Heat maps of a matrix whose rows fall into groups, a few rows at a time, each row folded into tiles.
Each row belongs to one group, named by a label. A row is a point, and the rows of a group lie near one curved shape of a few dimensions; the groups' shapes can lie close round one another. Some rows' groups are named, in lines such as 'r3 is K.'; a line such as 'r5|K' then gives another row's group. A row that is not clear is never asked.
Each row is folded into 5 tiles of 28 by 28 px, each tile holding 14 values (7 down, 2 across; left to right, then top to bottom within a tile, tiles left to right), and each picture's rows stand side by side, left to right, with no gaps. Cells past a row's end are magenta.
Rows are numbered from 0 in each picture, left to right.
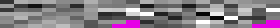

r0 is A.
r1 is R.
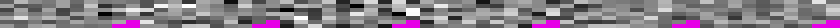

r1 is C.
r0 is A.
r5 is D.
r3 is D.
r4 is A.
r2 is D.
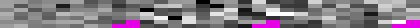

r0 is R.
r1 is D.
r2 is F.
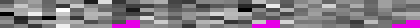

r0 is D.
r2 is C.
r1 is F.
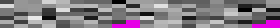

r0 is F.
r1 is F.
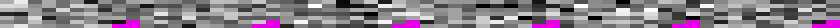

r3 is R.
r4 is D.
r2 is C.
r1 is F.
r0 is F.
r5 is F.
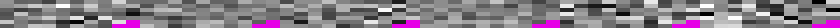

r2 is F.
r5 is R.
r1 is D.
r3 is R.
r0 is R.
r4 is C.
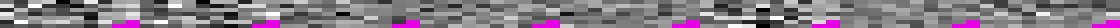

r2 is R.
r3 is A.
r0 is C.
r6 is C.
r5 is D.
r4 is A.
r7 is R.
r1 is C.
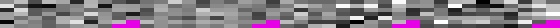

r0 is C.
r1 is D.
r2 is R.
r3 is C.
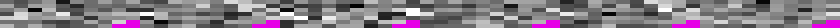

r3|R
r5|C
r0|R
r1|F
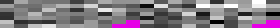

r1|R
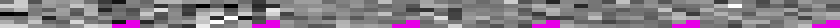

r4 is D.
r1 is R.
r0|F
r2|D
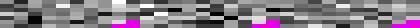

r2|D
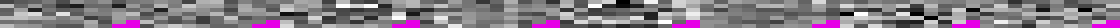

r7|F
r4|C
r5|R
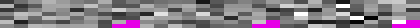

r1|R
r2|R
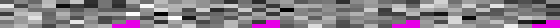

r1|F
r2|D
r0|R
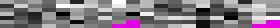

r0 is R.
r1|D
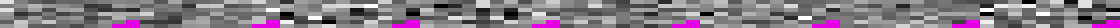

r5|R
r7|C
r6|R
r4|C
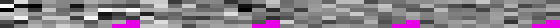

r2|C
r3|C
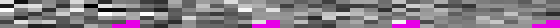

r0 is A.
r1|F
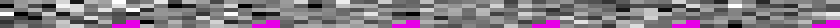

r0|R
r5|C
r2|C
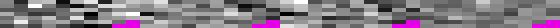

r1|F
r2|F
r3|D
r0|C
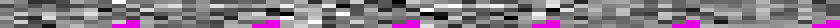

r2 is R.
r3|A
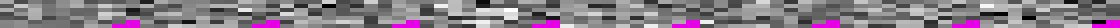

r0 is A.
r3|D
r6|D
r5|C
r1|A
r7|F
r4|C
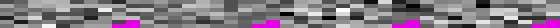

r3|D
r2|D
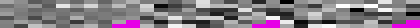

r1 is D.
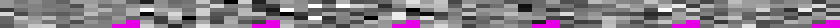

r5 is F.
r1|D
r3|F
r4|F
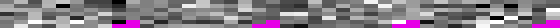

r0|R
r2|F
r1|C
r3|R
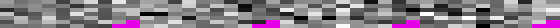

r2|D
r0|D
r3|D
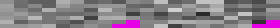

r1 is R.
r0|D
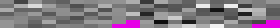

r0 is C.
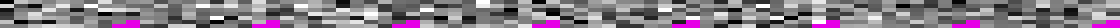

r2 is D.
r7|D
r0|A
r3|D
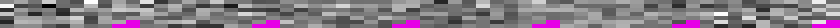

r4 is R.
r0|C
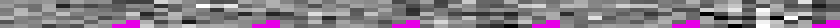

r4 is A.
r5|D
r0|R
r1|A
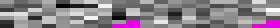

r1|D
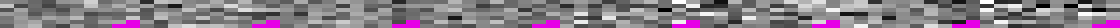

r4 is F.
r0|C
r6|F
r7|A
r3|D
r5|F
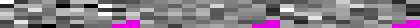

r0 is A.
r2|D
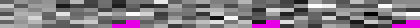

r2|C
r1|R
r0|R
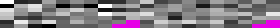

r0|A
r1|A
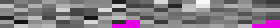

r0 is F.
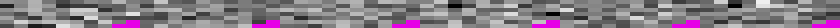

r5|C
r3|C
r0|D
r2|D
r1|R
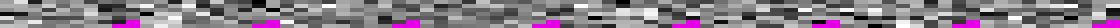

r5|F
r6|D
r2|C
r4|D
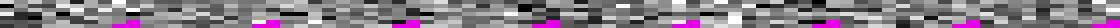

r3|F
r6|D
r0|R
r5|R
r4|R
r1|R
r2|F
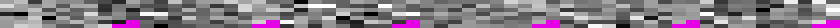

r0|F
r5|D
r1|F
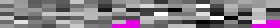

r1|R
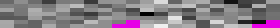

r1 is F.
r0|A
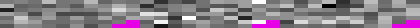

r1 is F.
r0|C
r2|C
